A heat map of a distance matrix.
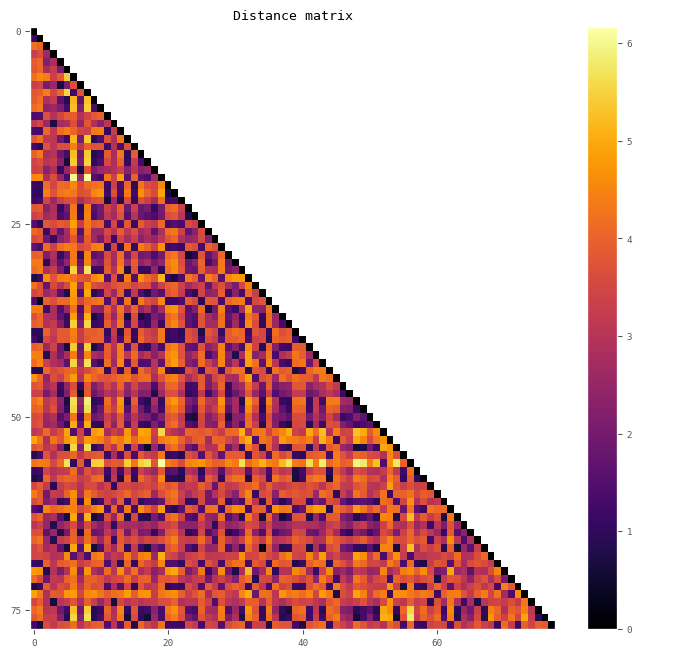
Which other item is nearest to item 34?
67
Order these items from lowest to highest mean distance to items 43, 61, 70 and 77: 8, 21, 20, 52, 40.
40, 20, 21, 52, 8
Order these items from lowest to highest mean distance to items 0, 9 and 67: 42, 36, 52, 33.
36, 42, 33, 52
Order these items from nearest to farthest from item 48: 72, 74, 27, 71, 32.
27, 74, 72, 71, 32
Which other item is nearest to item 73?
45
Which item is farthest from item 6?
19
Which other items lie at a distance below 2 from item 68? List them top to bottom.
6, 8, 52, 56
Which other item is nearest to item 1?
35
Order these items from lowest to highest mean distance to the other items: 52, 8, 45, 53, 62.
62, 45, 52, 53, 8
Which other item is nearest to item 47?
7
